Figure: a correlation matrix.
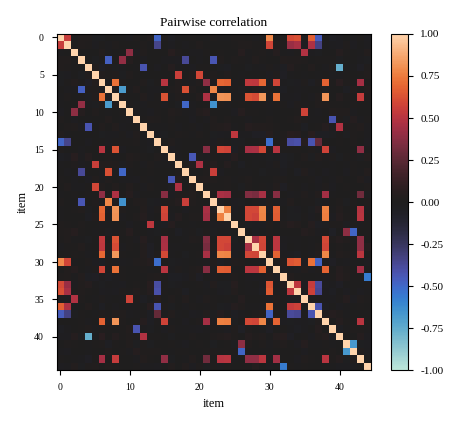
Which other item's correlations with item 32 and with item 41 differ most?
42
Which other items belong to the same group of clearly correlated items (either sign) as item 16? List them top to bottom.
19
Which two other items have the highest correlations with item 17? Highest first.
5, 20
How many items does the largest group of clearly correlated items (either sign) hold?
12
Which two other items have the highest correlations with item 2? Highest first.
35, 10
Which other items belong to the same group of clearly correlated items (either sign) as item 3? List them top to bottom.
7, 9, 18, 22
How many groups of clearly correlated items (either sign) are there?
11
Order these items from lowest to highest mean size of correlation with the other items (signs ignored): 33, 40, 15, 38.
40, 33, 15, 38
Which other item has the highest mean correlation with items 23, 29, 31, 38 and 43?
8
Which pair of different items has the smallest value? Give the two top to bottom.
4, 40
